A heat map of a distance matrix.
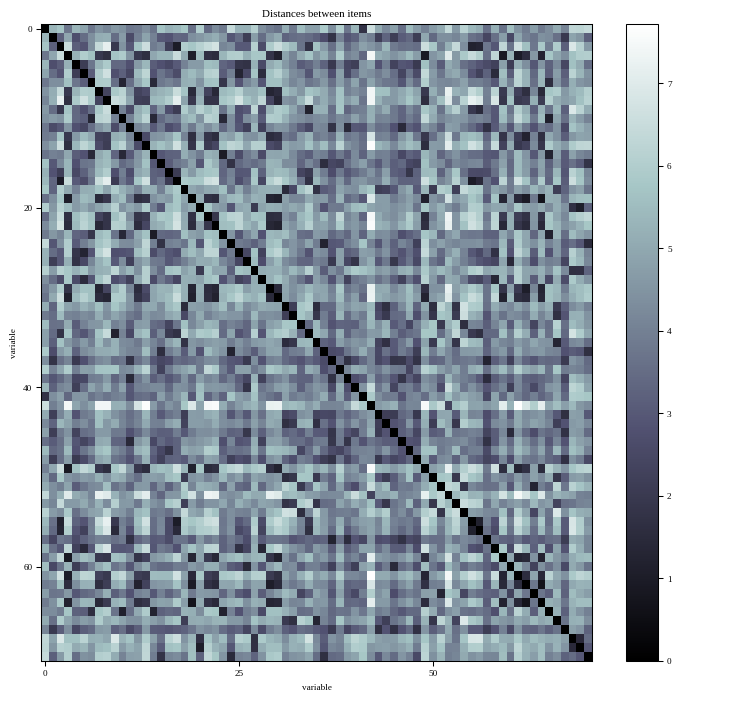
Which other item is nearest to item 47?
16
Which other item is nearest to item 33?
54
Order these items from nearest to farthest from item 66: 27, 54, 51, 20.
20, 27, 51, 54
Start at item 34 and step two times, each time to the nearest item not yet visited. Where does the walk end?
56
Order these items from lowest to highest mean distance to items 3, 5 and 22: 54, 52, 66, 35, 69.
35, 66, 54, 69, 52
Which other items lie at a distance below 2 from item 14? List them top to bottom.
6, 10, 23, 65
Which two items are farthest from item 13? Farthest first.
42, 52
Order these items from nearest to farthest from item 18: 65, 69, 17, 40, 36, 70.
36, 70, 40, 69, 65, 17
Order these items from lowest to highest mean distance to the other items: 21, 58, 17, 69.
58, 17, 21, 69
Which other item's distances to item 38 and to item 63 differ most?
51
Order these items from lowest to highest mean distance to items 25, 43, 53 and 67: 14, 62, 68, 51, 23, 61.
14, 23, 62, 51, 68, 61
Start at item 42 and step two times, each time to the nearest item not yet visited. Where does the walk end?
15
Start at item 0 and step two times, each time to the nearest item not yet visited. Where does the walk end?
57
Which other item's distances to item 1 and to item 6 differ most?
10
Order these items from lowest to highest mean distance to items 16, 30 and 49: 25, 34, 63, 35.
63, 34, 35, 25
